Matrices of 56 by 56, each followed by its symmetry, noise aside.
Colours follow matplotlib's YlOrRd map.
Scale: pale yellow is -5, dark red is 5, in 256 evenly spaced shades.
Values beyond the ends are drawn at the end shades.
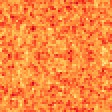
mirrored top to bottom.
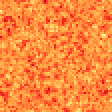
same after a half turn.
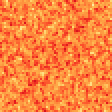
same after a half turn.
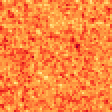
antisymmetric.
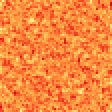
same after a half turn.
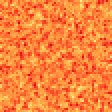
same after a half turn.
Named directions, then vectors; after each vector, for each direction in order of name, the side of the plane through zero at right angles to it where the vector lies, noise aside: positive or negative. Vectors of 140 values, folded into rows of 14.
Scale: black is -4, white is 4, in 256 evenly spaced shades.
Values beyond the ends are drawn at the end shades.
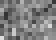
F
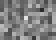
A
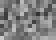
negative, positive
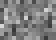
positive, negative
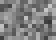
positive, negative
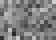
negative, negative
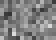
positive, positive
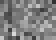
positive, positive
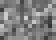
positive, negative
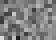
positive, positive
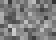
positive, positive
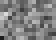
positive, negative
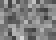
positive, positive
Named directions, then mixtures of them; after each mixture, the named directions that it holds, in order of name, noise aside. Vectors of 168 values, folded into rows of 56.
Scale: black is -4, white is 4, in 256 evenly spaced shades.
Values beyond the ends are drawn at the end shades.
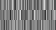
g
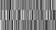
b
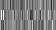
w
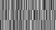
b, g.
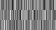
g.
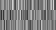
g, w.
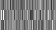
w.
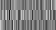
b.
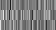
b, w.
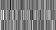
b, w.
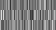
g, w.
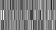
w.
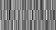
b, g.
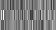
w.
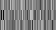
w.
